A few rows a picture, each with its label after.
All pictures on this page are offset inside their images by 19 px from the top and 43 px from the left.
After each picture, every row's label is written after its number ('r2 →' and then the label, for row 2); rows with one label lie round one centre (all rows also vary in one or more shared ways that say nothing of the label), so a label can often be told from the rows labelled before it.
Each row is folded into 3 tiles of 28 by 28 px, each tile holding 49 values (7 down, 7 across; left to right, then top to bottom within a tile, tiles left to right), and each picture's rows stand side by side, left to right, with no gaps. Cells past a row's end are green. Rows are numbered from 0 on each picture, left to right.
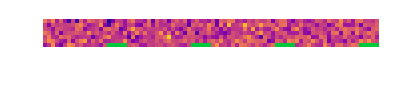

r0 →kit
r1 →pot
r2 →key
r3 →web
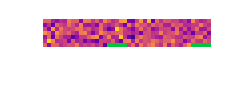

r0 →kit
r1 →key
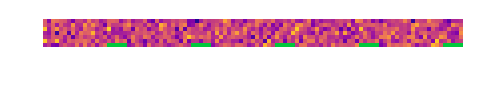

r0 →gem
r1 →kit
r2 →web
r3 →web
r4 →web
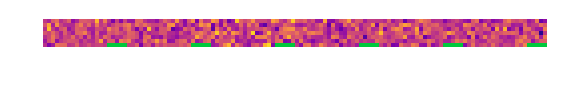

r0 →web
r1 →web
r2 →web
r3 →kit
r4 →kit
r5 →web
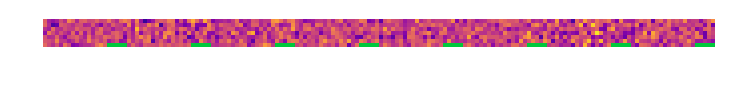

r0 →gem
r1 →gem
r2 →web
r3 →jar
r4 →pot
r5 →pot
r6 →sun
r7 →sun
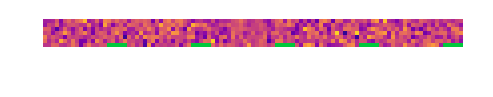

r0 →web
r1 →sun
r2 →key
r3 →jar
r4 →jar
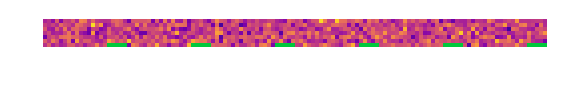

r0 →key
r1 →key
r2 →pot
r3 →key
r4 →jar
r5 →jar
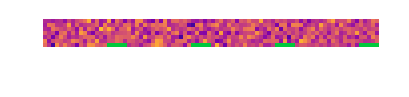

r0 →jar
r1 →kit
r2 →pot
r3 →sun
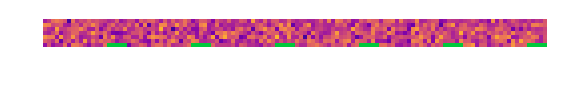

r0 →sun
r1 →key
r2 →sun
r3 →jar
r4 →pot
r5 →pot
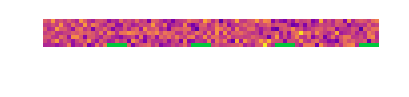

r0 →gem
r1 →kit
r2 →jar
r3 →web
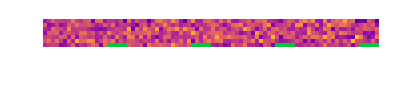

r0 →jar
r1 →kit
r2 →kit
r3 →sun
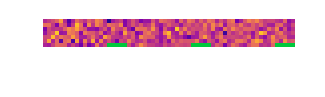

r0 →sun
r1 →jar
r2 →gem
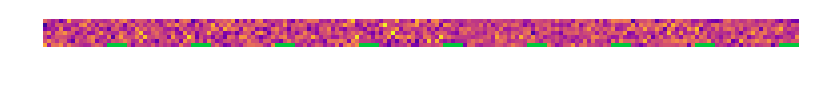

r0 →key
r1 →gem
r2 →pot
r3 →gem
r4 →sun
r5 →pot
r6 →gem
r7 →jar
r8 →jar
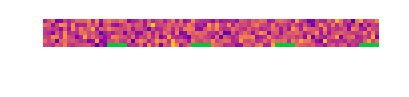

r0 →sun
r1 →jar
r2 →pot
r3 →kit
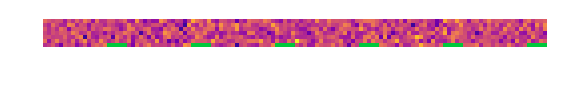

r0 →gem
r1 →web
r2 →jar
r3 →key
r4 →pot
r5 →web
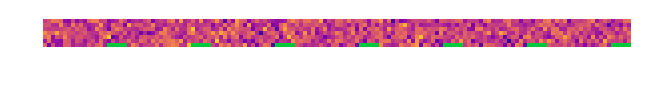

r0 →kit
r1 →jar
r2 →kit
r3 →gem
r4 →kit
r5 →web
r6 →gem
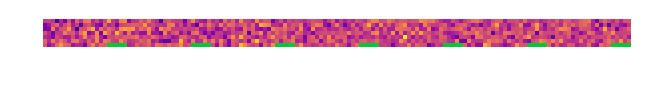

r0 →jar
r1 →web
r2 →key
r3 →pot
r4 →sun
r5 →kit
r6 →gem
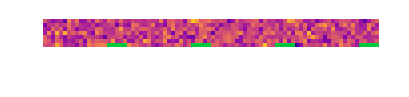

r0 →jar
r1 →pot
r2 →gem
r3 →kit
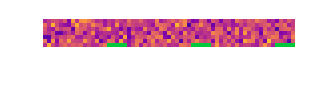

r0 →key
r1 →key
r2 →pot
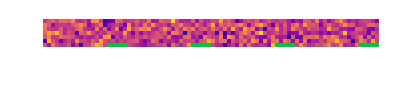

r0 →kit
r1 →kit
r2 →gem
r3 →key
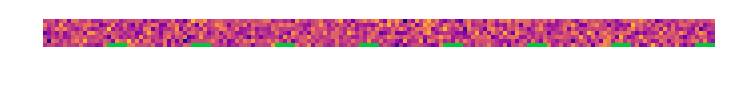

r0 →gem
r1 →key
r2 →jar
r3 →gem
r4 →sun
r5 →sun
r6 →gem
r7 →gem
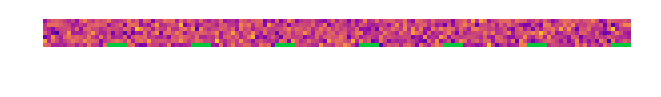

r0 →key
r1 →gem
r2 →kit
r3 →pot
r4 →web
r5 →gem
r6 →web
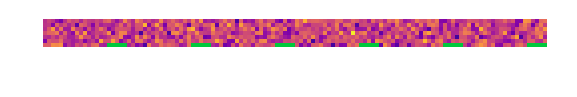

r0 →pot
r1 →gem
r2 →kit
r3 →gem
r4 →gem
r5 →web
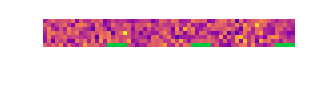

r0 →pot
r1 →jar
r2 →sun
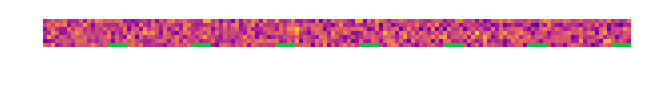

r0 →pot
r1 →jar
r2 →jar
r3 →web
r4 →key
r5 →sun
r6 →gem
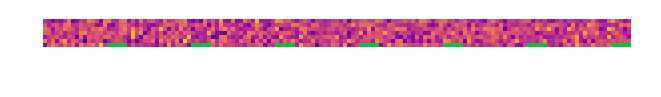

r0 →web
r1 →pot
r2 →gem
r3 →pot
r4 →web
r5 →kit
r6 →web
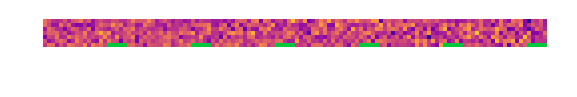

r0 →pot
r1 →pot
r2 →jar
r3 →gem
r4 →jar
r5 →pot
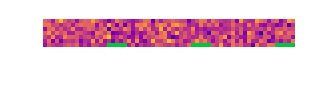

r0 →sun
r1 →key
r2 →kit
